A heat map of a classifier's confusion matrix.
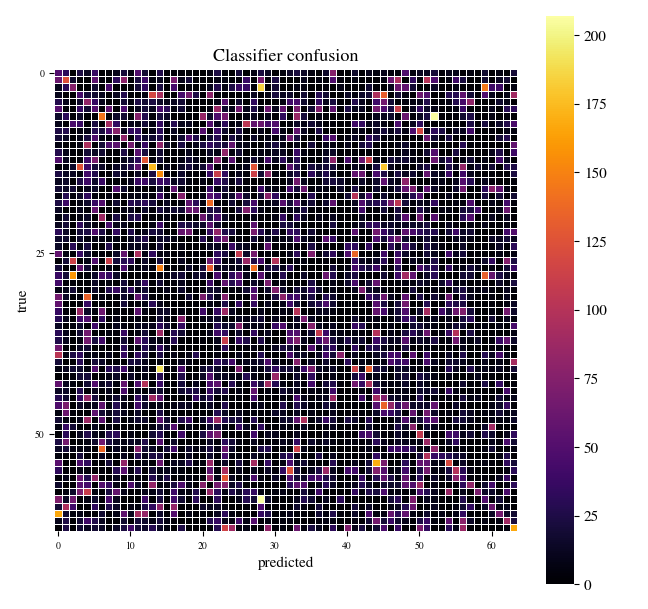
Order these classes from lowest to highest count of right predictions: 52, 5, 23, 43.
5, 23, 52, 43
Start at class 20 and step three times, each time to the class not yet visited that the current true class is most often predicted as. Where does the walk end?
33
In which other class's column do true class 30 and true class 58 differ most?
4
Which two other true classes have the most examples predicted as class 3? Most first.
13, 33
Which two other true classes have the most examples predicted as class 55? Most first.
36, 56
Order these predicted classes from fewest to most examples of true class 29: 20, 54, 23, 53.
20, 53, 54, 23
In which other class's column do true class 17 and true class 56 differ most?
23
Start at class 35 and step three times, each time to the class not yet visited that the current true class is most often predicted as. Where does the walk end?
14
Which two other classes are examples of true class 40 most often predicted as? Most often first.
63, 33
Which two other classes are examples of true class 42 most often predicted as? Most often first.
30, 21
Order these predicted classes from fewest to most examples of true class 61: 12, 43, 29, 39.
39, 29, 43, 12
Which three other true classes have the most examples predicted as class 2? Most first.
28, 26, 59
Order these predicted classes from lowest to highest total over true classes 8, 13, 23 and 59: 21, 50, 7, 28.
21, 7, 50, 28
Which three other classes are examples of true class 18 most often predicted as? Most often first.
21, 47, 46
